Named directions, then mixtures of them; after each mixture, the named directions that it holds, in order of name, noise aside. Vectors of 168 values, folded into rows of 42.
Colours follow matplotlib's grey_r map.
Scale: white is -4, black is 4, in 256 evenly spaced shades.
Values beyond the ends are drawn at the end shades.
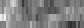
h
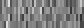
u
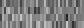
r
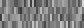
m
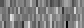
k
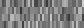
k, m.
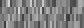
k, u.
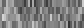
h, m.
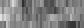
h.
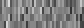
u.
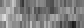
h, r.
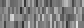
k, m.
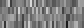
k, u.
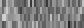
h, m.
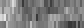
h.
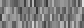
m.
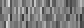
u.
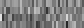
m, r.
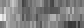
h.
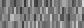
k, m.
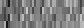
h, u.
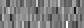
k, r.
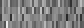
r, u.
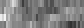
h.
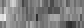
h.
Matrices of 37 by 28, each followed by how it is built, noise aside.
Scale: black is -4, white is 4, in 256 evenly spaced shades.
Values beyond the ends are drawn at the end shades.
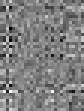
low rank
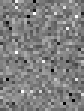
sparse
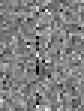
uneven columns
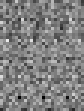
repeating columns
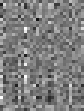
low rank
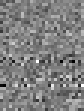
uneven rows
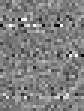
uneven rows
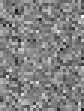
repeating rows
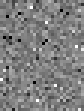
sparse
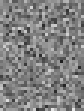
noise
